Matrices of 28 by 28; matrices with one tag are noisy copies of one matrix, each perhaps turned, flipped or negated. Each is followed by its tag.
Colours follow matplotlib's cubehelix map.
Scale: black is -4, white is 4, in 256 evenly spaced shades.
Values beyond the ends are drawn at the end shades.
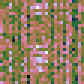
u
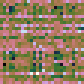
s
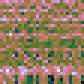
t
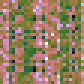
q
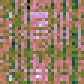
u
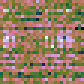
u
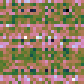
q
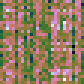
s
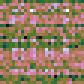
q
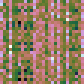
s
